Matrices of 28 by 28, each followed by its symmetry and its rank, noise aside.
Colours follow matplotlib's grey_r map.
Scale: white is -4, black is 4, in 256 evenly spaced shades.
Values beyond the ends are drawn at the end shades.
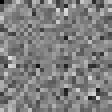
symmetric, rank six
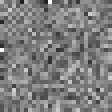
symmetric, rank eight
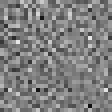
antisymmetric, rank six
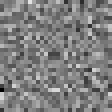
no symmetry, rank seven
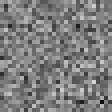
no symmetry, rank eight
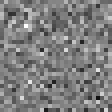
no symmetry, rank seven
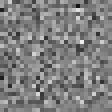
no symmetry, rank seven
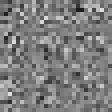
no symmetry, rank six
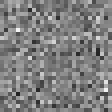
no symmetry, rank eight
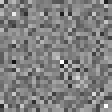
symmetric, rank seven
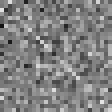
symmetric, rank eight
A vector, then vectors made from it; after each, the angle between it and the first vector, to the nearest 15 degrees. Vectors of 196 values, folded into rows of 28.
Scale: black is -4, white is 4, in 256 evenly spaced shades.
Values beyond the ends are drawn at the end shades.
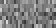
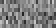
30 degrees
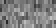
150 degrees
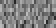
60 degrees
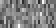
90 degrees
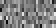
150 degrees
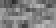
90 degrees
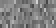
90 degrees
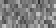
105 degrees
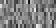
60 degrees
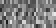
135 degrees
